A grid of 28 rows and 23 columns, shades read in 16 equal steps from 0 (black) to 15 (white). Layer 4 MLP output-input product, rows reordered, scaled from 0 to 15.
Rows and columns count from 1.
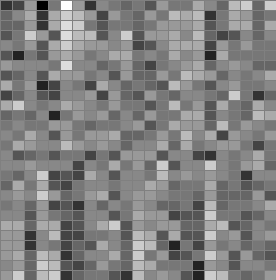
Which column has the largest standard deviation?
6
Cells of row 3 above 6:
16
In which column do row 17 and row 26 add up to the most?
18
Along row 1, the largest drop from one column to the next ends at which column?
4
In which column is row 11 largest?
2
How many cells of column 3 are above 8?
9
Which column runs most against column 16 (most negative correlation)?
12
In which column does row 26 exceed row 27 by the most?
17
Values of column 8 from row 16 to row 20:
4 8 10 8 9
